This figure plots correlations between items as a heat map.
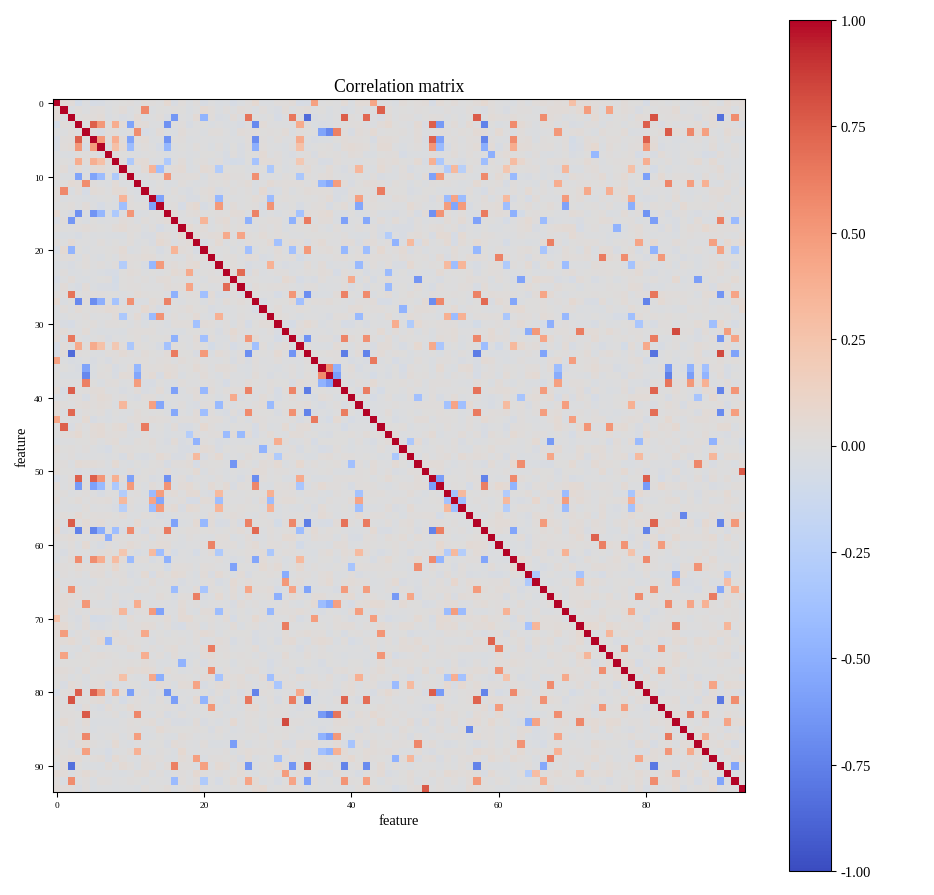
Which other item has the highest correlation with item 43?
35
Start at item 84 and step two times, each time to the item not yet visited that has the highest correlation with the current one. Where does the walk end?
71
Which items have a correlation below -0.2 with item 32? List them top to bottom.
16, 20, 34, 90
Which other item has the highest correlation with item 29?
14
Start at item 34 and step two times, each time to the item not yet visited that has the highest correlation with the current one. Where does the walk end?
16
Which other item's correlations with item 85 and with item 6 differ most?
56
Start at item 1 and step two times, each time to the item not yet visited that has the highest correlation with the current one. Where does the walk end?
12
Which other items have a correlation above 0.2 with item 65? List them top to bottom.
31, 71, 84, 91
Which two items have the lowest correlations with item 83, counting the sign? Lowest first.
37, 36
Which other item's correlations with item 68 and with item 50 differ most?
93
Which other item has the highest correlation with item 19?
67
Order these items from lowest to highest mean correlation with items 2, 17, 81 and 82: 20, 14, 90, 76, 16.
90, 16, 20, 76, 14
